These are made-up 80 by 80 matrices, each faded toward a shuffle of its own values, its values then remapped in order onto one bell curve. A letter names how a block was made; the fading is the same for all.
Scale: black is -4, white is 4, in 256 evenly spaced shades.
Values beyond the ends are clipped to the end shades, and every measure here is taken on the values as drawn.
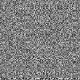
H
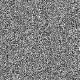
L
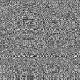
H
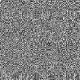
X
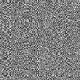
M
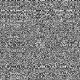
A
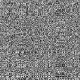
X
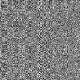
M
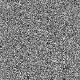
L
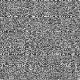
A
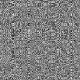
M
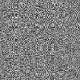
X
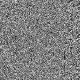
L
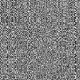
M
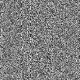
L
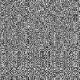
M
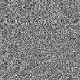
X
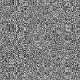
M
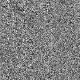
L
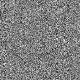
L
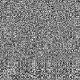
A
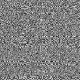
H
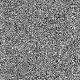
L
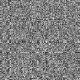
X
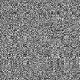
A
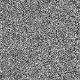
L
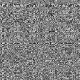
H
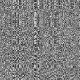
M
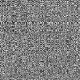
X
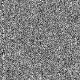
L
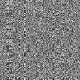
M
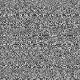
A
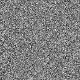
L
